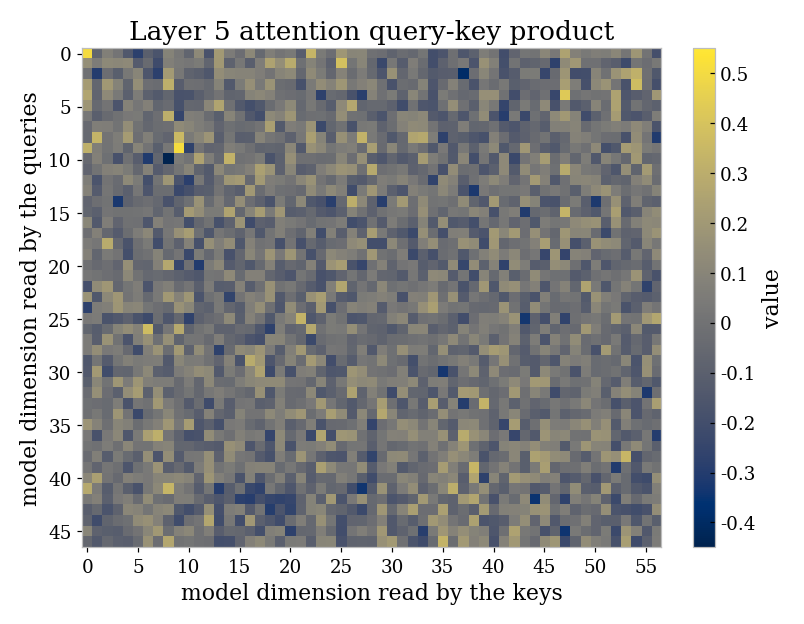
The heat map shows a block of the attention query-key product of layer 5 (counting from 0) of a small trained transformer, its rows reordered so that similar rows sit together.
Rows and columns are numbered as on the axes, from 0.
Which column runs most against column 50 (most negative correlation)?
11
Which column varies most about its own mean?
47
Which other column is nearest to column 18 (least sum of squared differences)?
2
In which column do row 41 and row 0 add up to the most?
0
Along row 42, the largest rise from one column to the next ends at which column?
45
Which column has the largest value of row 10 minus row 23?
14
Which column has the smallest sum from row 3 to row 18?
38
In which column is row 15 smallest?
43
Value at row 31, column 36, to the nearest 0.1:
-0.1
